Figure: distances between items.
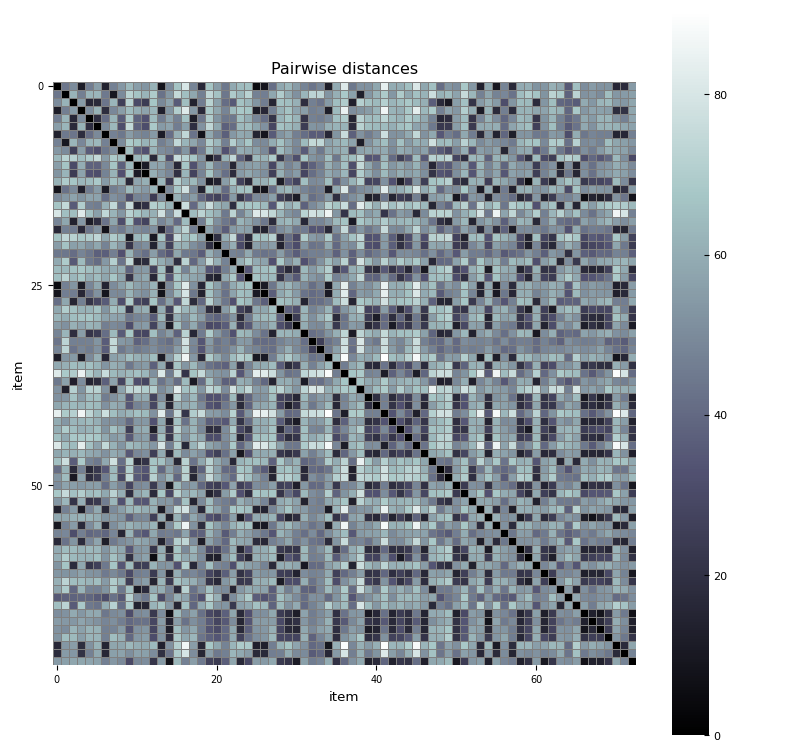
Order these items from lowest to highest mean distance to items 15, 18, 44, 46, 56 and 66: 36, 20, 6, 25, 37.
20, 6, 37, 25, 36
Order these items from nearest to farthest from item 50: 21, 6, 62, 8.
62, 21, 6, 8
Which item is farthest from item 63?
38
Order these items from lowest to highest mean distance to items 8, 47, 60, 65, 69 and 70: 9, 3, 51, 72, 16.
72, 3, 51, 9, 16
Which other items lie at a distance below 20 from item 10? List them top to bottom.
11, 15, 22, 47, 63, 65
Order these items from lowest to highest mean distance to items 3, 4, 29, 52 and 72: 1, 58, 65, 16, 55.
58, 55, 65, 1, 16
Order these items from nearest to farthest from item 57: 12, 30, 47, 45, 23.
30, 12, 23, 47, 45
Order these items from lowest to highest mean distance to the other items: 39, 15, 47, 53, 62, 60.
39, 62, 60, 53, 47, 15
